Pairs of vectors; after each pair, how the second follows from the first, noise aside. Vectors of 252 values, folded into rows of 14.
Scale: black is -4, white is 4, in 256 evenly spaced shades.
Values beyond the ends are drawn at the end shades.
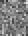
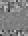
wrapped around, negated, partly zeroed.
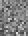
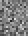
copied.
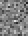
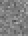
negated, shrunk.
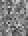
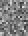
wrapped around.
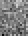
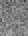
reversed, shrunk.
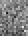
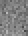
negated, shrunk.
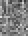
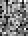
negated, scaled up.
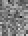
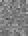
reversed, shrunk.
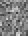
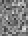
wrapped around.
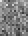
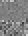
wrapped around, negated, partly zeroed.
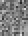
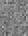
reversed, shrunk.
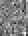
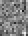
copied.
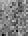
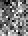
negated, scaled up.
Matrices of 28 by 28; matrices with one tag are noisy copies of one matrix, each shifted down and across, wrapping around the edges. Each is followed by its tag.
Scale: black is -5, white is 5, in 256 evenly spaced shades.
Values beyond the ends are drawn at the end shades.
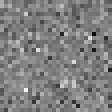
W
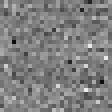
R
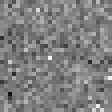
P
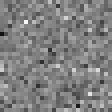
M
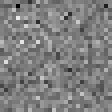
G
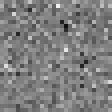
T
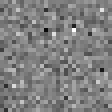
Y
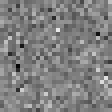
P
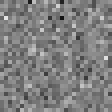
W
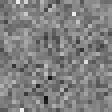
P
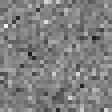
M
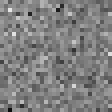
G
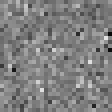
W
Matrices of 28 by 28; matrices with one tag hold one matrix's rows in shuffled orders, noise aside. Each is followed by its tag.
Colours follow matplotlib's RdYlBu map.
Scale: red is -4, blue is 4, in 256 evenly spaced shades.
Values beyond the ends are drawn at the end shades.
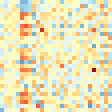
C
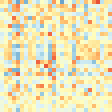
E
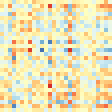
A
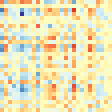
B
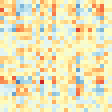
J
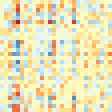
E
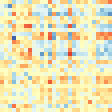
A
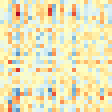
E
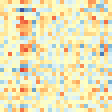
C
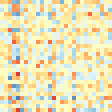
E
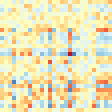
A
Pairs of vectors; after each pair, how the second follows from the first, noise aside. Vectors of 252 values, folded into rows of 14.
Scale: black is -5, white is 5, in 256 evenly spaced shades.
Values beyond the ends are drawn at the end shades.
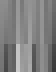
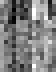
wrapped around, scaled up.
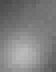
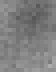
reversed, negated, shrunk.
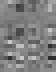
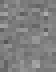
reversed, negated, shrunk.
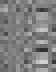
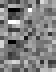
reversed, negated, scaled up.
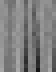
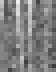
reversed, negated.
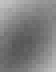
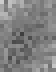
partly zeroed.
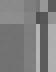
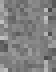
wrapped around, partly zeroed.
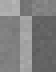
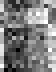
wrapped around, scaled up.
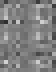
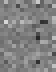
negated, partly zeroed.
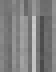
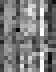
wrapped around, scaled up.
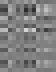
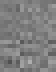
reversed, negated, shrunk.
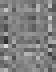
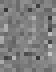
negated, partly zeroed.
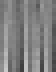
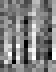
wrapped around, scaled up.
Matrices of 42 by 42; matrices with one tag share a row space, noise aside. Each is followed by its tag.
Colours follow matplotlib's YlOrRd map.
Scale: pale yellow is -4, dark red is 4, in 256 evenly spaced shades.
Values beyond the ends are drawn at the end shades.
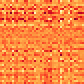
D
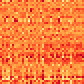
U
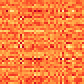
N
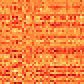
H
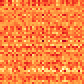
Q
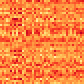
H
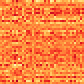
H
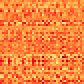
Q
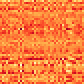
N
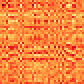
N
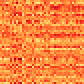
H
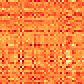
N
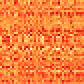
U
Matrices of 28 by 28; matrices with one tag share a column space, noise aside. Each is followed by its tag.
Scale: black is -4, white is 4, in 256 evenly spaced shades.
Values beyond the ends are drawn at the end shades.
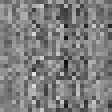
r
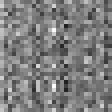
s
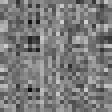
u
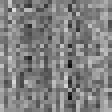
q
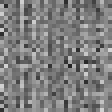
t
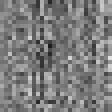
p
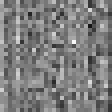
q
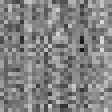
u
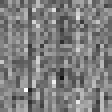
q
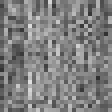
p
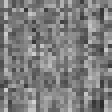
q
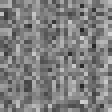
s
